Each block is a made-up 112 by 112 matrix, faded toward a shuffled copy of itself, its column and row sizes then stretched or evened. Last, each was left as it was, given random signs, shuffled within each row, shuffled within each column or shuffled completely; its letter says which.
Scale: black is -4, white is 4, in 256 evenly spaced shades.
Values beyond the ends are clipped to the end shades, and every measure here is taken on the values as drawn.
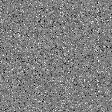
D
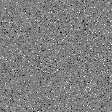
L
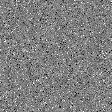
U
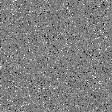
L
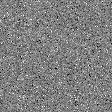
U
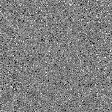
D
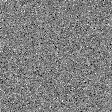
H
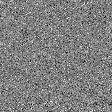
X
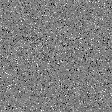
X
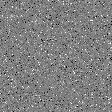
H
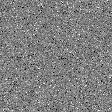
X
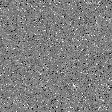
X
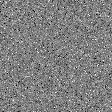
H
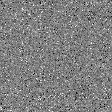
L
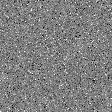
H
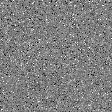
L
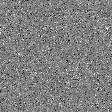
X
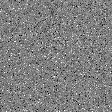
U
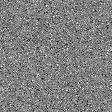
L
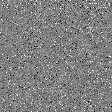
L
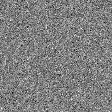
U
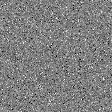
U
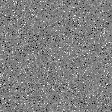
L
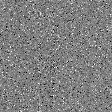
U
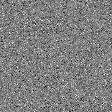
U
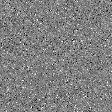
L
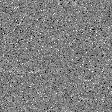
X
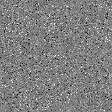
D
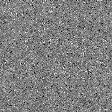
D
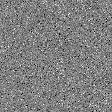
U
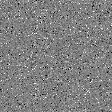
L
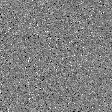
U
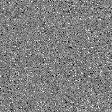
D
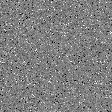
X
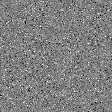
L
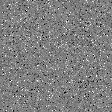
L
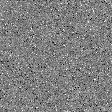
H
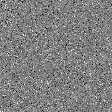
U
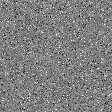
H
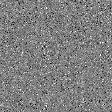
L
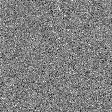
H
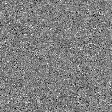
D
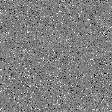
D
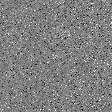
U
